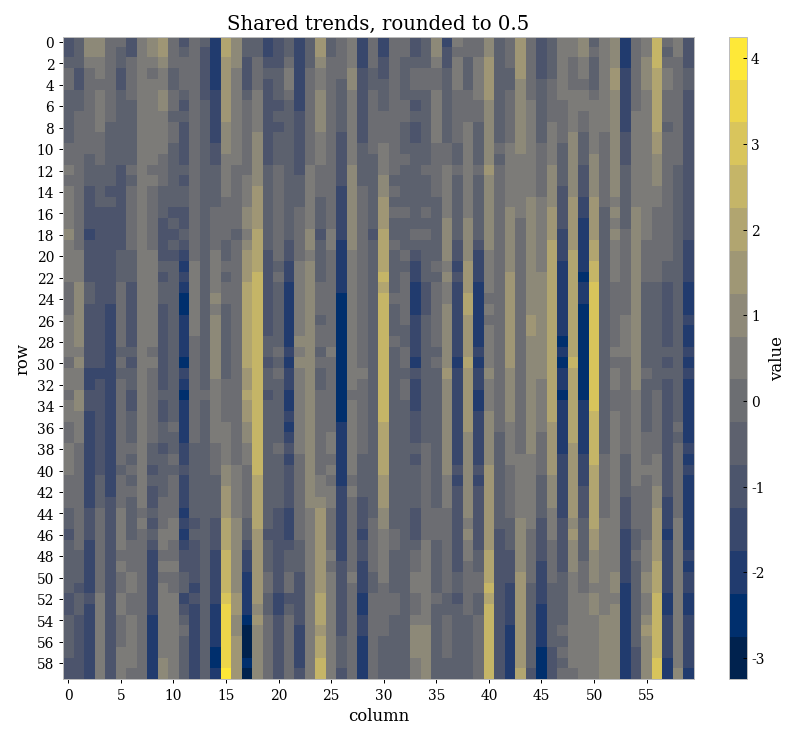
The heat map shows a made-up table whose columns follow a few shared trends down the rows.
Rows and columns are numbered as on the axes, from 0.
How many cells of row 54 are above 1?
6
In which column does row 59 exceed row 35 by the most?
15
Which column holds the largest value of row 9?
56
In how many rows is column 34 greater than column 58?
7
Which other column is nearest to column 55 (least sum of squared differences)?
51
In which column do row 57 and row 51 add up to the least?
17
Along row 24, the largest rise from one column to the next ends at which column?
50
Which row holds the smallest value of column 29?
18
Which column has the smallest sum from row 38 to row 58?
59
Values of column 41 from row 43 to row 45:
-0.5 -0.5 -0.5
